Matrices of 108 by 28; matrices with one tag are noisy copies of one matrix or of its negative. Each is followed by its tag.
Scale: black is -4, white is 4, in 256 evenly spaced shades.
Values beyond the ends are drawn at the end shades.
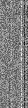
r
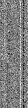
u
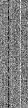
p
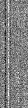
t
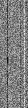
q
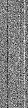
q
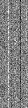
p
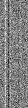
t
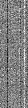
q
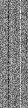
p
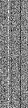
p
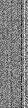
r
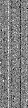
p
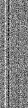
t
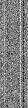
u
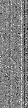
r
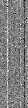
q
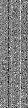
p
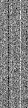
p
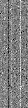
p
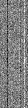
q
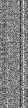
u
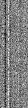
t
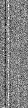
t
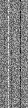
p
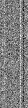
u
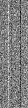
p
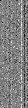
r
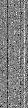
q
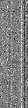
r
